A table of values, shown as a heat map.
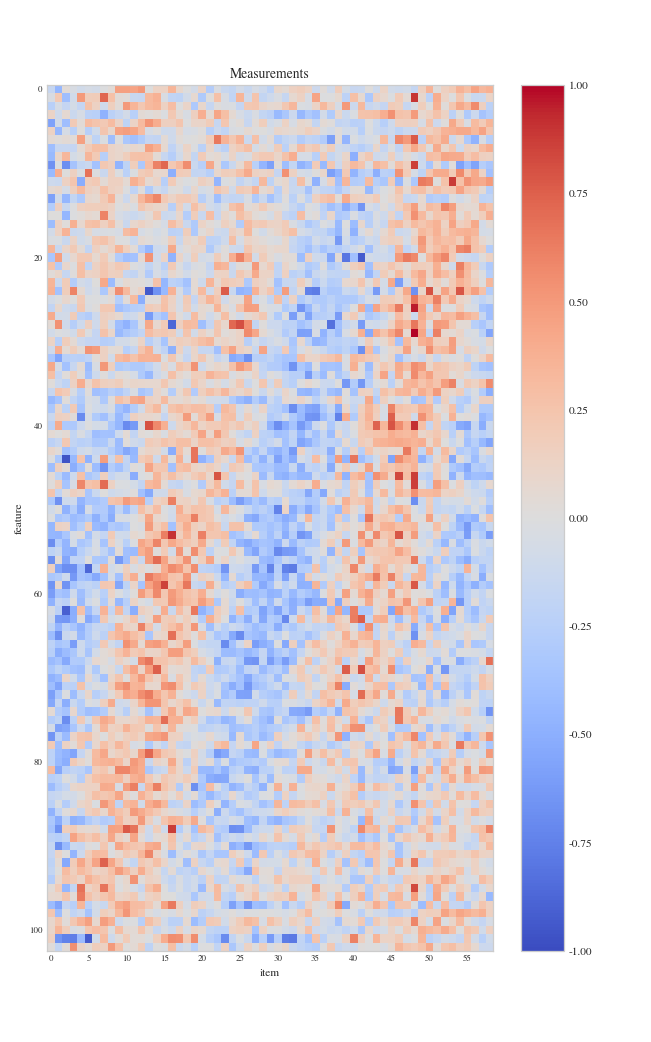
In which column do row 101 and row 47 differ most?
5
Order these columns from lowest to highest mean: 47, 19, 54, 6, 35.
35, 6, 54, 19, 47
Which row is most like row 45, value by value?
52
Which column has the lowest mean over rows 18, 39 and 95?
38
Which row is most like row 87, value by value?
64
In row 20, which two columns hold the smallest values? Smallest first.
41, 39
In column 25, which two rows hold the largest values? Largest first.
28, 20
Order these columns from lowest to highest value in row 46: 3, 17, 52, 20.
3, 52, 17, 20
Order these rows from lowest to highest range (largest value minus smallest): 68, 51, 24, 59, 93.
93, 51, 68, 59, 24
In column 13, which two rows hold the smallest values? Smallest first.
24, 27
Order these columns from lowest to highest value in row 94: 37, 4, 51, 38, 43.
43, 38, 37, 4, 51
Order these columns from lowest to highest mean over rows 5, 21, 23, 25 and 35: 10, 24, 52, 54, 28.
24, 28, 10, 52, 54
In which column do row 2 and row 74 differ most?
32
